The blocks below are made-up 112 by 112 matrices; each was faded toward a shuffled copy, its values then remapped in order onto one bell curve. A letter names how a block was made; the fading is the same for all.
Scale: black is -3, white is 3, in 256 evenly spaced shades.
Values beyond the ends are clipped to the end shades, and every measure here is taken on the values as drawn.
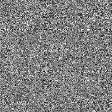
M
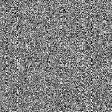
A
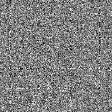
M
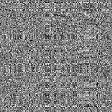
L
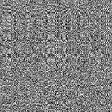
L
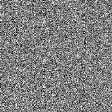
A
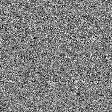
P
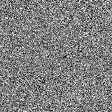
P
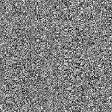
A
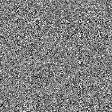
M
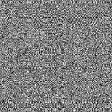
L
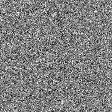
P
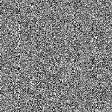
A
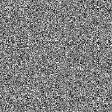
M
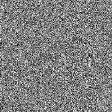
A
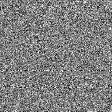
P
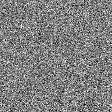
P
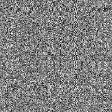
A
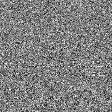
P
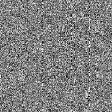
A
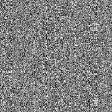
A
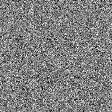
P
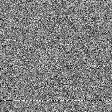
P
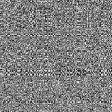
L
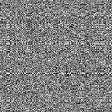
L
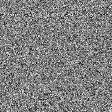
P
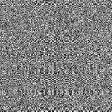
L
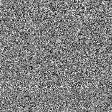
P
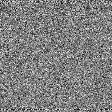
P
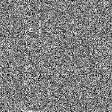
M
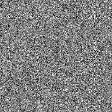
M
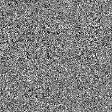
M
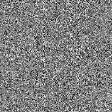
M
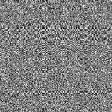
L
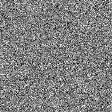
P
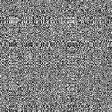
L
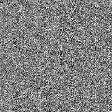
A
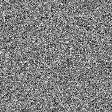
P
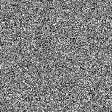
P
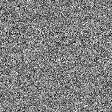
P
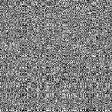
L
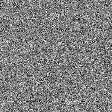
P
